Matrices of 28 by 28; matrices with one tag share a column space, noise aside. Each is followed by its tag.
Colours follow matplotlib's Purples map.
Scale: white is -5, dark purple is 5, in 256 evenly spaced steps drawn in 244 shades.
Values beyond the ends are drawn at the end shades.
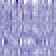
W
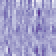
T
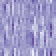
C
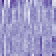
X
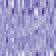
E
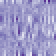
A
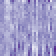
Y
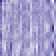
Y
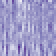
Y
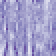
Y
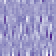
A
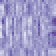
C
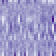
A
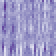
Y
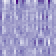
W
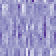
C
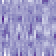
A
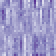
X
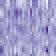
T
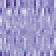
E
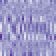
A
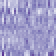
E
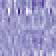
E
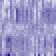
X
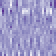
E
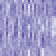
C
